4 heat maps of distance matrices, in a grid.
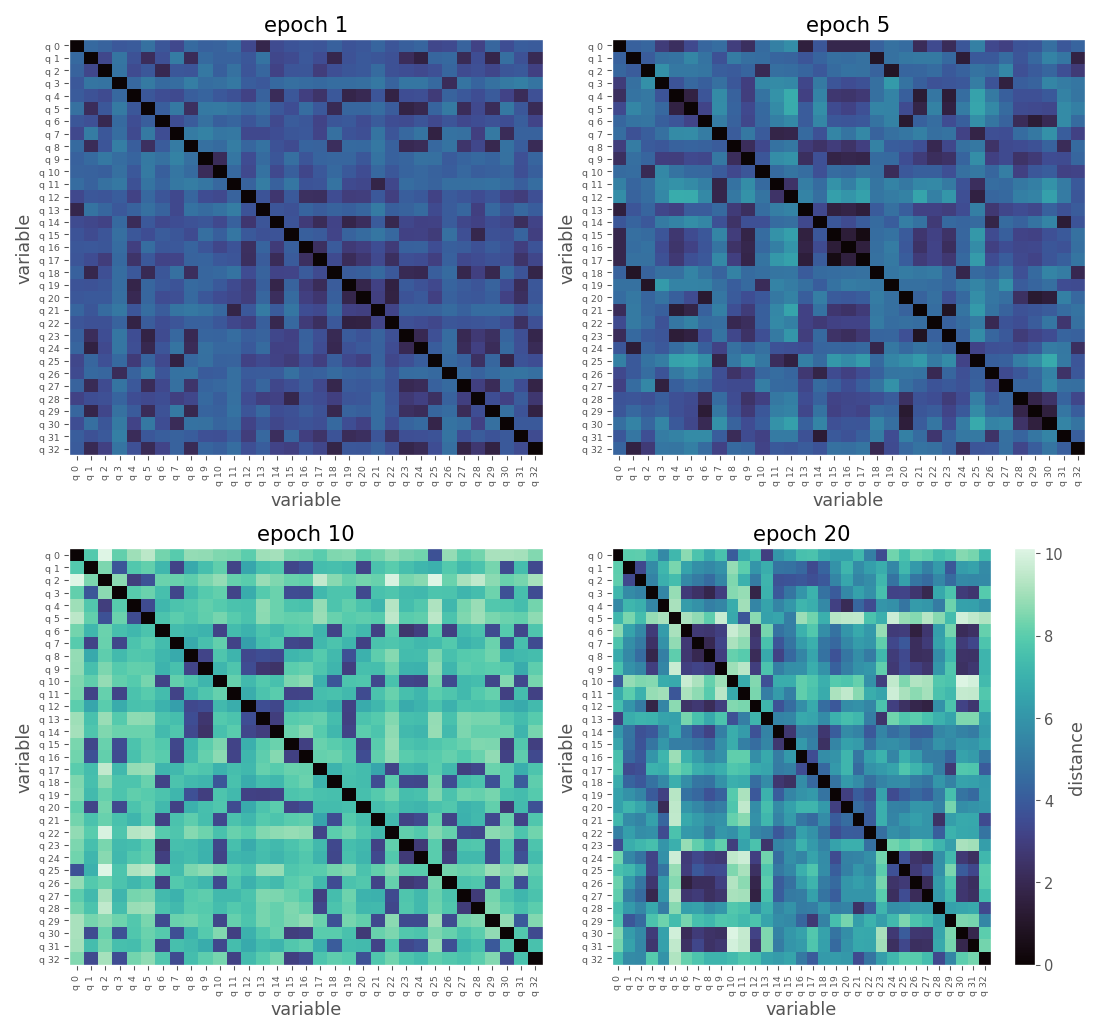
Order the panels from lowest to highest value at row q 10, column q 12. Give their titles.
epoch 1, epoch 5, epoch 10, epoch 20
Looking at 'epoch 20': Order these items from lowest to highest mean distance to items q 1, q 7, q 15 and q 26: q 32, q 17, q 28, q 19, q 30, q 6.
q 6, q 30, q 19, q 17, q 28, q 32
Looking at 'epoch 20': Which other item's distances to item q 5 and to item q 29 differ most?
q 17
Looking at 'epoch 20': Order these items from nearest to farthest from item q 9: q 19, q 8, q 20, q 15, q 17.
q 8, q 19, q 20, q 15, q 17
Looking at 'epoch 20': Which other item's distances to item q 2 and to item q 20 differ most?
q 4
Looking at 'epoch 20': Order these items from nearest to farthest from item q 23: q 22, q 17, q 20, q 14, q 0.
q 0, q 22, q 14, q 17, q 20
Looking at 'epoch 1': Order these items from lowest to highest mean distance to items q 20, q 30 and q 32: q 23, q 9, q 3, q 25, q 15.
q 25, q 23, q 15, q 9, q 3
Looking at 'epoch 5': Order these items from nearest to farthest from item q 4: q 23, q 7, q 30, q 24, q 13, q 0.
q 23, q 0, q 13, q 30, q 24, q 7
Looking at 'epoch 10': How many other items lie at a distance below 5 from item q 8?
5
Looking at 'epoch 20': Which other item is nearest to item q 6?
q 26
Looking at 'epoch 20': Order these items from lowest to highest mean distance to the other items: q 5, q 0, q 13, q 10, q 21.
q 21, q 13, q 0, q 10, q 5
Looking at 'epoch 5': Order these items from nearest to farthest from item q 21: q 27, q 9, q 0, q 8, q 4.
q 4, q 0, q 9, q 8, q 27
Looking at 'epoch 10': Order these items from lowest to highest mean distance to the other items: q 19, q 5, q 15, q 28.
q 15, q 19, q 28, q 5
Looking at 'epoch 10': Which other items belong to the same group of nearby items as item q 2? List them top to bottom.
q 4, q 5
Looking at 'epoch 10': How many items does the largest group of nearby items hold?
9
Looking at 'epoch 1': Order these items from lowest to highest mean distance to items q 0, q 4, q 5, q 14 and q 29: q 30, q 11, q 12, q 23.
q 23, q 12, q 30, q 11
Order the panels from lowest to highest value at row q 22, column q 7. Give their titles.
epoch 1, epoch 5, epoch 20, epoch 10
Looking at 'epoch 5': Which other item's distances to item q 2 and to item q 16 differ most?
q 19
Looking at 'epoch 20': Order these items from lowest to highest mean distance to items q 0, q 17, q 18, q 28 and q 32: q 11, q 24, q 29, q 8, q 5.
q 29, q 8, q 24, q 11, q 5
